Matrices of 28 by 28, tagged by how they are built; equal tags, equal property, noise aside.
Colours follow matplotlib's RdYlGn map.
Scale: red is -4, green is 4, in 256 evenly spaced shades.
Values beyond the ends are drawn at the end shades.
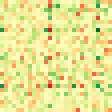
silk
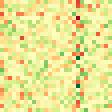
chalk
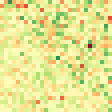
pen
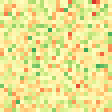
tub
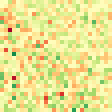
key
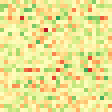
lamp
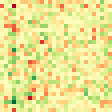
chalk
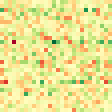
lamp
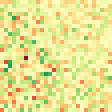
key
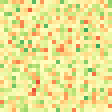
tub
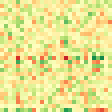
silk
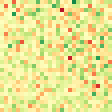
pen
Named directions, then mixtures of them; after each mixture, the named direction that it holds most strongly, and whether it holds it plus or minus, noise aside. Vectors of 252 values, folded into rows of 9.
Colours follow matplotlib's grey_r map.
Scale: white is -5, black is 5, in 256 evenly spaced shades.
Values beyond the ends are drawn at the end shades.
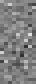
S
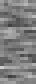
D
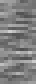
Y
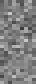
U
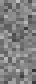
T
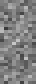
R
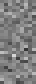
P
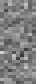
P, plus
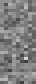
P, plus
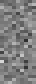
S, minus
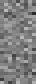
P, minus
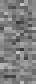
R, minus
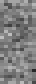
T, plus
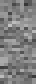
U, minus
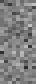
S, minus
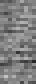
Y, minus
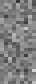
T, minus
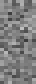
U, minus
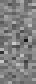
S, minus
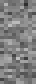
P, minus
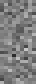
P, minus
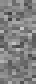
U, minus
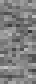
D, plus
